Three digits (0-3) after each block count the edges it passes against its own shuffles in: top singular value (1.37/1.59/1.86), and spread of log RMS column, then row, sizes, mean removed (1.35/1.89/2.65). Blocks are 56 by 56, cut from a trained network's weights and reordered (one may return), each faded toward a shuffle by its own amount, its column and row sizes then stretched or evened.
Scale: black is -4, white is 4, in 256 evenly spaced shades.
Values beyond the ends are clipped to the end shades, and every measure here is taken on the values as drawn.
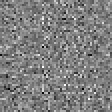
2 2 2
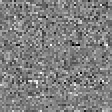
0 1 2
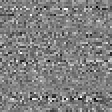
2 0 3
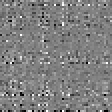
1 2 3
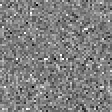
0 0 1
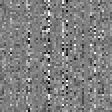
1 3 0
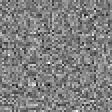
2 1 1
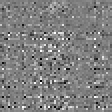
0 2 3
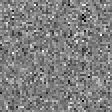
0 2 1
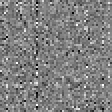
1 2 0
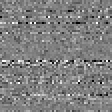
2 0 3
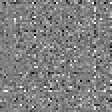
0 2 2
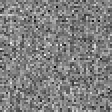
1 0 1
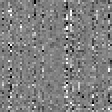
2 3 1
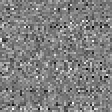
2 1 2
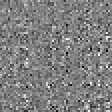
0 2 2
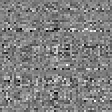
2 1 3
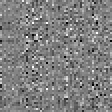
0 3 1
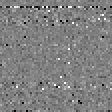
2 0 2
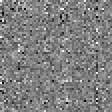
0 2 1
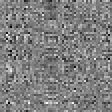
3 2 2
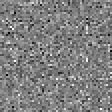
0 1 1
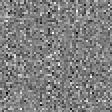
2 2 1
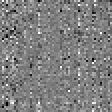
2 3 1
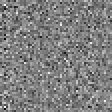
0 2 0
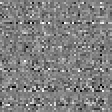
2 1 3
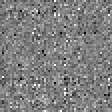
0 2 1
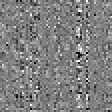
3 3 0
